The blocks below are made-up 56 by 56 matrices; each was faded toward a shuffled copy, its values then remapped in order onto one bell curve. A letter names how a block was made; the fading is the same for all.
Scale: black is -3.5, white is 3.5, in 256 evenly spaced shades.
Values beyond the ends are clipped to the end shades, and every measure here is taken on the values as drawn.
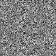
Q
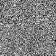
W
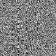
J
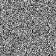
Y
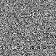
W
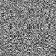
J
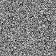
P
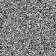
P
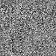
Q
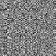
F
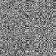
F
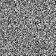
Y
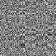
F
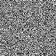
W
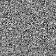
Q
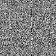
Q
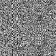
J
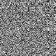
J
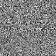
Q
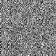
Y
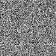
Q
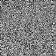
Q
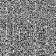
Y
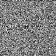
W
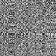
F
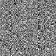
J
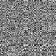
F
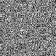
Y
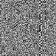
J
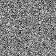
P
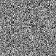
Y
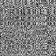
F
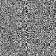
J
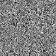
Q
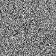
P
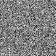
P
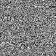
W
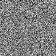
P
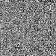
Q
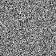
P
